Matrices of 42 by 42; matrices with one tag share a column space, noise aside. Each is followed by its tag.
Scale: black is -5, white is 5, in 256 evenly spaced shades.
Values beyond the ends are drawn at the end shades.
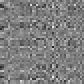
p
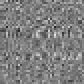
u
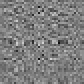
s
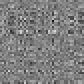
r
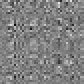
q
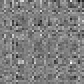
q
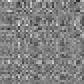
q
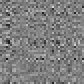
s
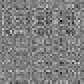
r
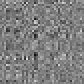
u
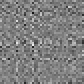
s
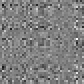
p
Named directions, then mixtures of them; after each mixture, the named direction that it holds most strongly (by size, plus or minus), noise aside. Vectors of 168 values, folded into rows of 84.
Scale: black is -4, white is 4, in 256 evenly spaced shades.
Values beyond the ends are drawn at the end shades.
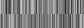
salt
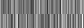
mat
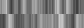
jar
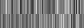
salt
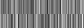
mat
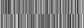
mat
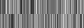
salt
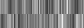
jar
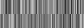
salt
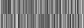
mat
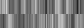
jar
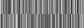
salt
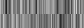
salt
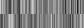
salt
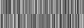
salt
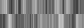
jar
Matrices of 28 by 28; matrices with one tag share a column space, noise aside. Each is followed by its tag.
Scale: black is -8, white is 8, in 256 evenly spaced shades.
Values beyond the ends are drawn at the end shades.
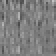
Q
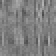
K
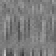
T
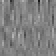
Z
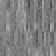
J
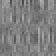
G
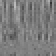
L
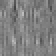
K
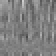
L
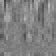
L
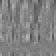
L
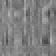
K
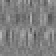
Z
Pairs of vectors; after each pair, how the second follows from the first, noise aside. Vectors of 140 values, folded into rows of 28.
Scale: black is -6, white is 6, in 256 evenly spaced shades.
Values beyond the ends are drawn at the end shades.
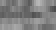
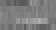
wrapped around, negated, partly zeroed.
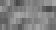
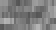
reversed, negated.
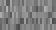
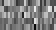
wrapped around, negated, scaled up.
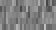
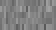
negated, shrunk.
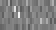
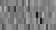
reversed, negated.
